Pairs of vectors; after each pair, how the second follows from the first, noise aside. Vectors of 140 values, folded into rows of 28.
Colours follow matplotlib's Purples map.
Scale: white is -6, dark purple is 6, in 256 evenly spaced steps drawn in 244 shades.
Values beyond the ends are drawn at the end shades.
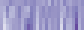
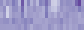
reversed, negated, partly zeroed.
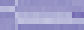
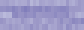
reversed, negated, shrunk.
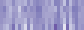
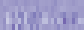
reversed, negated, partly zeroed.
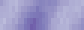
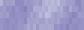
reversed, negated, shrunk.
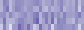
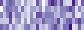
wrapped around, scaled up.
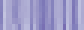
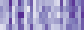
wrapped around, scaled up.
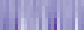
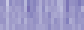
reversed, shrunk.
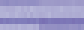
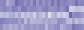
wrapped around, negated.
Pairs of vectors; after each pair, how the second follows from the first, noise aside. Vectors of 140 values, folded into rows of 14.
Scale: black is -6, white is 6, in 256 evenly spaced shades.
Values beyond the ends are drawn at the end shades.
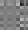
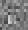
wrapped around, negated.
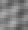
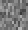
sign-scrambled.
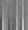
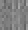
wrapped around, shrunk.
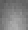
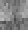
wrapped around.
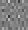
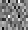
negated, scaled up.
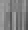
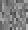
sign-scrambled.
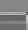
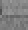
reversed, negated, shrunk.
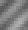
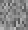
sign-scrambled.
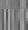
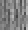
wrapped around.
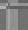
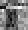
negated, scaled up.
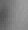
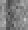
wrapped around.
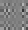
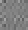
reversed, negated, shrunk.
